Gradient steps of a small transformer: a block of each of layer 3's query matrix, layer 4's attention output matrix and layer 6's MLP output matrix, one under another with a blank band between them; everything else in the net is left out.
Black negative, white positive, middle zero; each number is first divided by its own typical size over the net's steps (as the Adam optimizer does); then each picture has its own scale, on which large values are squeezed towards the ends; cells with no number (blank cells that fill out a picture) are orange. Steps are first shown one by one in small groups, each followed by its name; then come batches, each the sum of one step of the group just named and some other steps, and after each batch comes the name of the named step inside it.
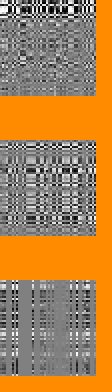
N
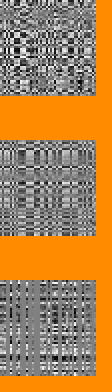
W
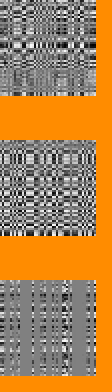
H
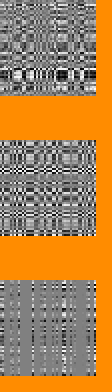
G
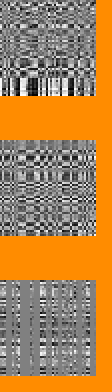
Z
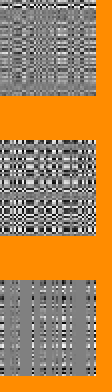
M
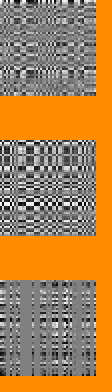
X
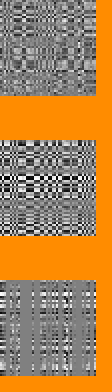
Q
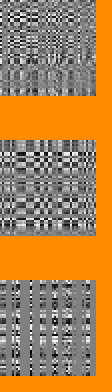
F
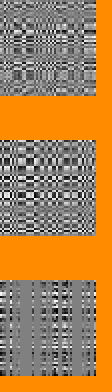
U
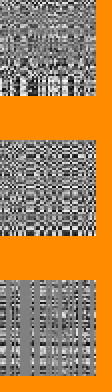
Z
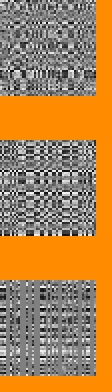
G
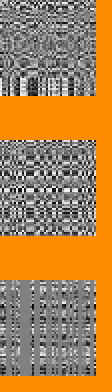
Z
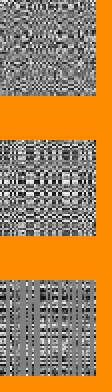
U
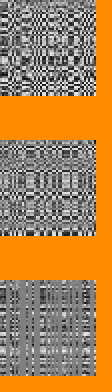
G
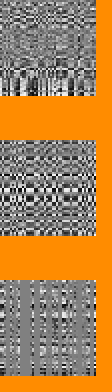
Z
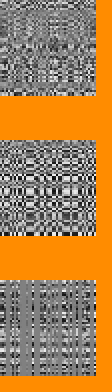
H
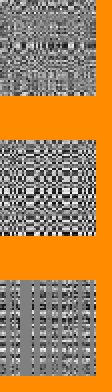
H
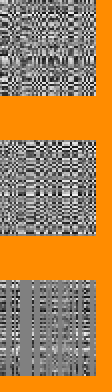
N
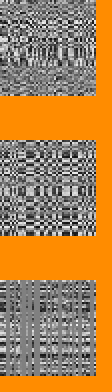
X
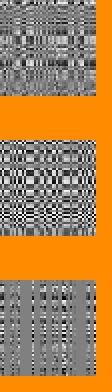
M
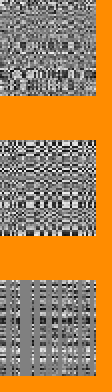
G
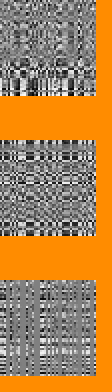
Z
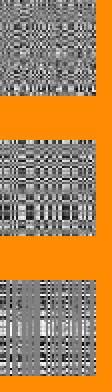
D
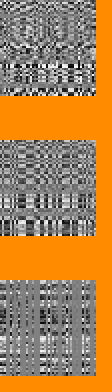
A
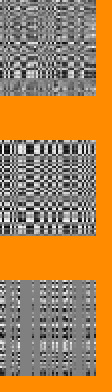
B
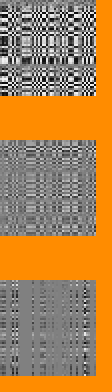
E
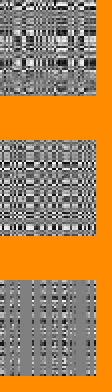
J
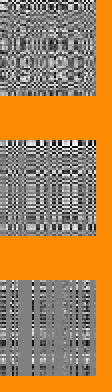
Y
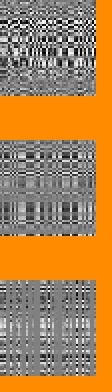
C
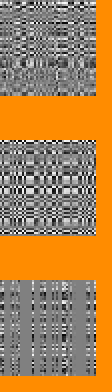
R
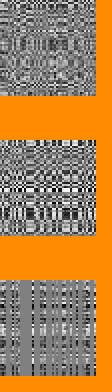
Y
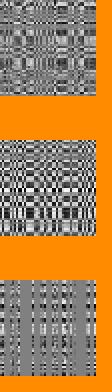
J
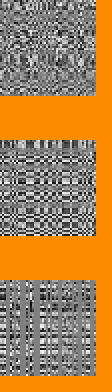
J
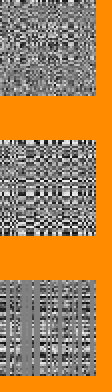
D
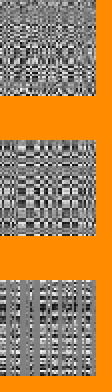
A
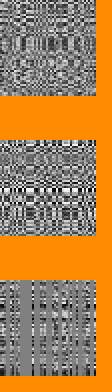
Y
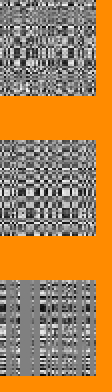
J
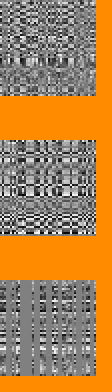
R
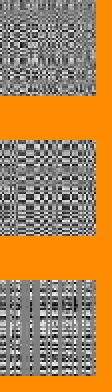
D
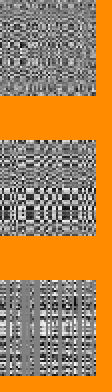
D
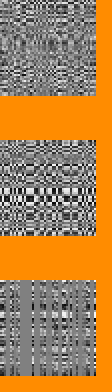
Y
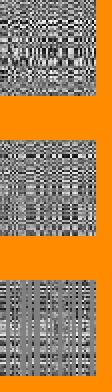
C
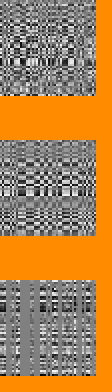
J
